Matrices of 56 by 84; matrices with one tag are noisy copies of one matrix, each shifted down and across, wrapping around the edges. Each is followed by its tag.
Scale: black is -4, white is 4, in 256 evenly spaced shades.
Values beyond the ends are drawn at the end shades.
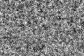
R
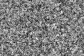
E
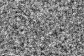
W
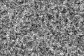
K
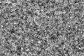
W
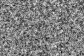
E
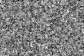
E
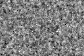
R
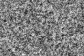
K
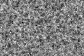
R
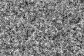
R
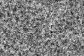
K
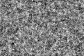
R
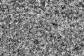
W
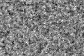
R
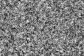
E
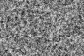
K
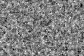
R
